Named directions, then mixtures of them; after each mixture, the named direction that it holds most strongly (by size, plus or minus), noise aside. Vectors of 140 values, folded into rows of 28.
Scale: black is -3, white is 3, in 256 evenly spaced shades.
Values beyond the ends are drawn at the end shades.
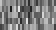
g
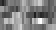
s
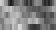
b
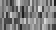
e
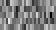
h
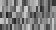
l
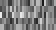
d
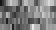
b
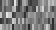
l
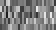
h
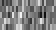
d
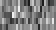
d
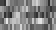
s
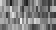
b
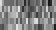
g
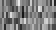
e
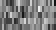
e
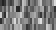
l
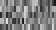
l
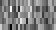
g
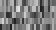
l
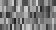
l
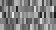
d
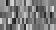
h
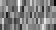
e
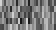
g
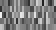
d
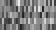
e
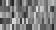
l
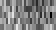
h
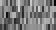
e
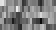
s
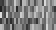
d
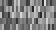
d
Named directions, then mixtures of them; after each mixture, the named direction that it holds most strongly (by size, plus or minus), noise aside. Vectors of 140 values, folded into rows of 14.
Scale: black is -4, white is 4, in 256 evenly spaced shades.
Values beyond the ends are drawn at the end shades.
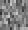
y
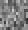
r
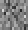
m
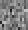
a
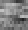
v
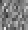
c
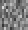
c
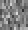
y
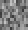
y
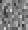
c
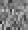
a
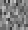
y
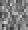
y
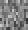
r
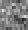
v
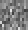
a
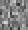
y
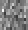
m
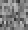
r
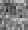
v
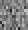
a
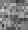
v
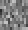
y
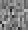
a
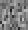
a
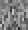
a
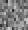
r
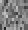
c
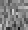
r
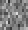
y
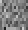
c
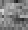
v
